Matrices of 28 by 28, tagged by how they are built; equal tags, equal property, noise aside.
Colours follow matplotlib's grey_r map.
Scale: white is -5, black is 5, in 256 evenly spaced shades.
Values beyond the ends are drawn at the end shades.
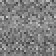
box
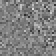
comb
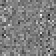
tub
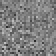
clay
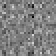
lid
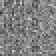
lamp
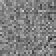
lamp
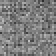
lamp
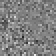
clay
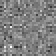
lid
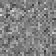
lid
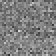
lamp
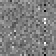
tub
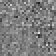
comb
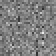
tub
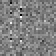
tub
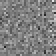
tub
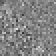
clay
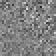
comb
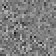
clay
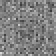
lamp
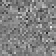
comb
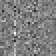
tub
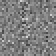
tub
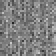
lamp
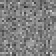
lamp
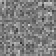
lamp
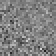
clay
